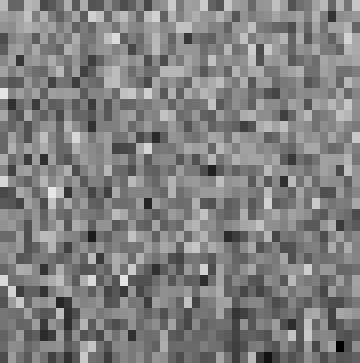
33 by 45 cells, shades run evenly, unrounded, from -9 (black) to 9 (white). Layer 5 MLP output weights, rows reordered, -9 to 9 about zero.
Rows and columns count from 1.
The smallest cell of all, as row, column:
32, 43
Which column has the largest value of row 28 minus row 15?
6
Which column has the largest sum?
28
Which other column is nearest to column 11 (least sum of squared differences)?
5
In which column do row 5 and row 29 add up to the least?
30
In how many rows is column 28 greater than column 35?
21
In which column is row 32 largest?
12
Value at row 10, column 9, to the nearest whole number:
0
